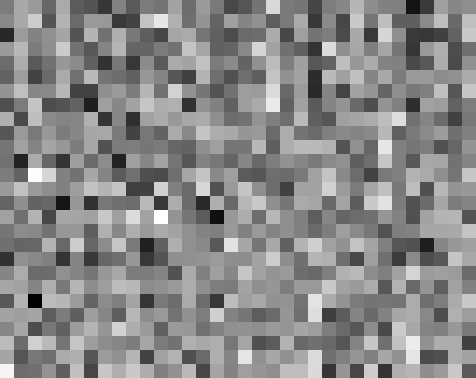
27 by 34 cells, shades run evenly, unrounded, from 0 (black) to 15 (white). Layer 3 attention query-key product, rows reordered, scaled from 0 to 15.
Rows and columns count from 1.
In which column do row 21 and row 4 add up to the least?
30
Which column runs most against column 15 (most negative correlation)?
10
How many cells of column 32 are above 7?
20
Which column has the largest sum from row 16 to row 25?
33
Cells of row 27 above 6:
27
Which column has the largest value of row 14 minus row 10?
12
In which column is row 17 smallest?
28
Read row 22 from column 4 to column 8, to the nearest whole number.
11 11 9 6 8
